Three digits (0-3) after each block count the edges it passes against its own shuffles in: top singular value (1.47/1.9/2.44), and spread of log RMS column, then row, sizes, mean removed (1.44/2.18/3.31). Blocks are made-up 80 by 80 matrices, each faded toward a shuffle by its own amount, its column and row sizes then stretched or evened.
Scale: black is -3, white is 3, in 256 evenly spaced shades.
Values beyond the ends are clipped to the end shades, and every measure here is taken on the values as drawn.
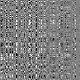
3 3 1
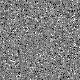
0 1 0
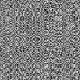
3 2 0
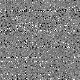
0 1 2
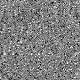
1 0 0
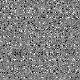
1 1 2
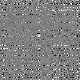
1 2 3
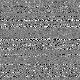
0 0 3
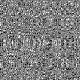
3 0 1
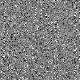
1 2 0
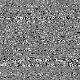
1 0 3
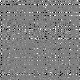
3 2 3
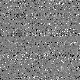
1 0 2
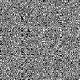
2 1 1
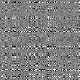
3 2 3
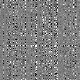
2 3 2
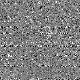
1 1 2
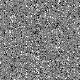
1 2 0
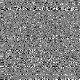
2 0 3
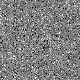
0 1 0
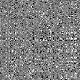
2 2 1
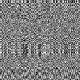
3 1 2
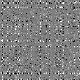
3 2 2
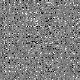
2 2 2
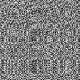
3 0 1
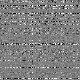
2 1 3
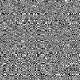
3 1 3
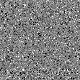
0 0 1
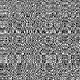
3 0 2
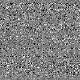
1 1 2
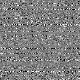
0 0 3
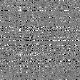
1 1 3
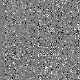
1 2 0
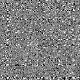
2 1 2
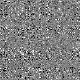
1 2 2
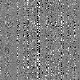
1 3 1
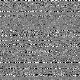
1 0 3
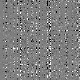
1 3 2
